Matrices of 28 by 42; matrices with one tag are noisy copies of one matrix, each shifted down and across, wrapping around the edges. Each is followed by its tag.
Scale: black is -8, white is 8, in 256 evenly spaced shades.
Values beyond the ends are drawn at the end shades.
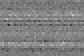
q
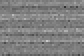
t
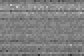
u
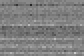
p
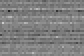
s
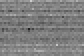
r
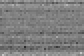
u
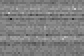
q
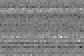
q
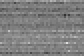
r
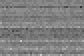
p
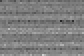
t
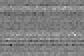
q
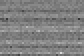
t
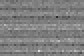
t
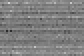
r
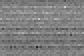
r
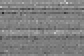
q
